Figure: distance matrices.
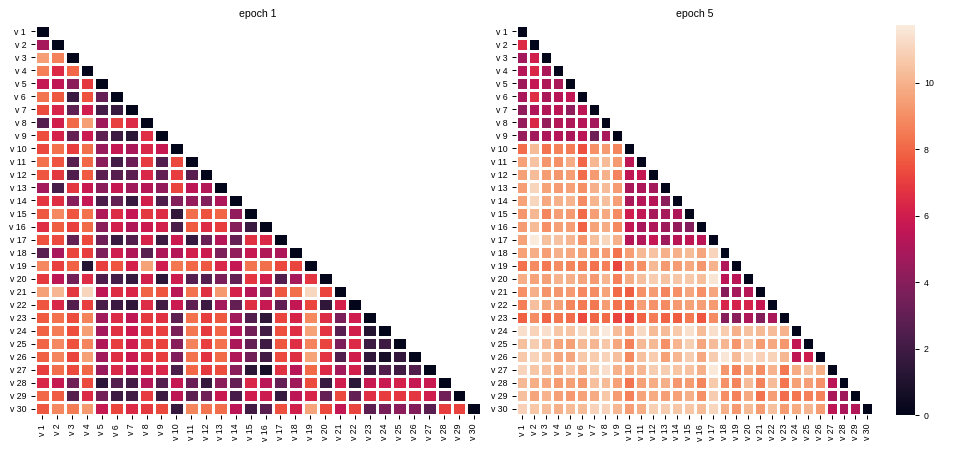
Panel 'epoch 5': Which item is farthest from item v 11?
v 24
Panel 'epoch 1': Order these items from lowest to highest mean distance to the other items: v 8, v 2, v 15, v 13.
v 15, v 13, v 8, v 2
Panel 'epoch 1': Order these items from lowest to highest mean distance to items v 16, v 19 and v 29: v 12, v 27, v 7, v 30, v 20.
v 7, v 27, v 20, v 12, v 30
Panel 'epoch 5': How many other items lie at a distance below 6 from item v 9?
8
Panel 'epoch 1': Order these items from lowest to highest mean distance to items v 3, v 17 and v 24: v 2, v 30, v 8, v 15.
v 15, v 30, v 8, v 2
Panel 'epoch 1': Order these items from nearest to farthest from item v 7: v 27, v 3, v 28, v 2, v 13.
v 28, v 3, v 13, v 27, v 2
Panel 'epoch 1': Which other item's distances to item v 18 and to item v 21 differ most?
v 1
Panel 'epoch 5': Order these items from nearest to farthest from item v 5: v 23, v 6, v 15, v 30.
v 6, v 23, v 15, v 30
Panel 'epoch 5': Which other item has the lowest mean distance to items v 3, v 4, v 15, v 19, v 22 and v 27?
v 23
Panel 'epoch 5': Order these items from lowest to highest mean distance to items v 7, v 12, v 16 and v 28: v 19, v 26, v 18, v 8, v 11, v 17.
v 11, v 17, v 8, v 19, v 18, v 26
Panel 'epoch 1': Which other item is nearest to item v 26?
v 24
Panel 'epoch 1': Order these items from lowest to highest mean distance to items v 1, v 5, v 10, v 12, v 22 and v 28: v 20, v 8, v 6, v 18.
v 20, v 6, v 18, v 8
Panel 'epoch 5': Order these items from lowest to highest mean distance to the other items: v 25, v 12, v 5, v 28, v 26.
v 5, v 12, v 28, v 25, v 26
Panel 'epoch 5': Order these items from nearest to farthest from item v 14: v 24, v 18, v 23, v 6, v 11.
v 11, v 23, v 6, v 18, v 24
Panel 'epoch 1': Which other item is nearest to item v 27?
v 16
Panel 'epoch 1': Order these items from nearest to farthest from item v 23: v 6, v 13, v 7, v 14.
v 14, v 7, v 6, v 13
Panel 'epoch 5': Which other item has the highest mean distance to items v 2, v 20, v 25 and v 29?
v 17
